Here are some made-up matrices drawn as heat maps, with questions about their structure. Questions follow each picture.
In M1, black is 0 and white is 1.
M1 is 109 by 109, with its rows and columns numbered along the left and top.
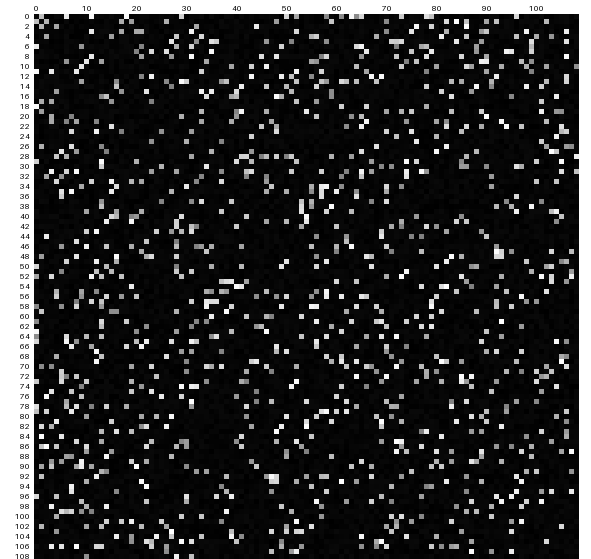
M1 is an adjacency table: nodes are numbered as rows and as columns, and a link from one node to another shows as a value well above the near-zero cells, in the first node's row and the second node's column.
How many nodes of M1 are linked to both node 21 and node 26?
2
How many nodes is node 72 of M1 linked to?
11
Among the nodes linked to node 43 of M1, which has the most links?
node 31
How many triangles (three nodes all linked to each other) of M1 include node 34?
2
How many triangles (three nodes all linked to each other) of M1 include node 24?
1
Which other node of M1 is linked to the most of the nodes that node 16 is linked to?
node 58
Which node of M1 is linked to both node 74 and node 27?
node 104
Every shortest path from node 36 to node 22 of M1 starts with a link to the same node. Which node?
node 5
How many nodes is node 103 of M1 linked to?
10
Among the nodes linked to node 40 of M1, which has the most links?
node 19
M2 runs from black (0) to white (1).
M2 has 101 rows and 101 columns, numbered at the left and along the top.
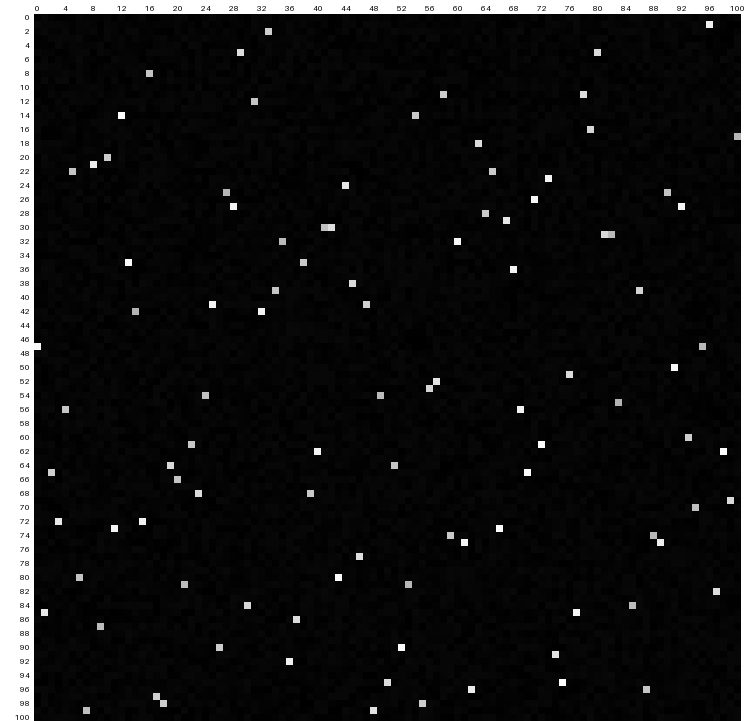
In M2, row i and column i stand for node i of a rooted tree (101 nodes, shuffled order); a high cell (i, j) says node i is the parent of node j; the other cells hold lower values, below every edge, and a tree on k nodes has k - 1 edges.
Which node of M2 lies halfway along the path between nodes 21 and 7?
56
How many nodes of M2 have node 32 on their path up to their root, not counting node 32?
6
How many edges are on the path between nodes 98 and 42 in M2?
7
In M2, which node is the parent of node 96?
1
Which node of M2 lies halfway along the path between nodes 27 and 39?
36
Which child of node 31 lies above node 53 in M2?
81
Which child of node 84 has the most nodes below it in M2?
30
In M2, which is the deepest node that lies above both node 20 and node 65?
41
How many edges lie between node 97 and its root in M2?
7
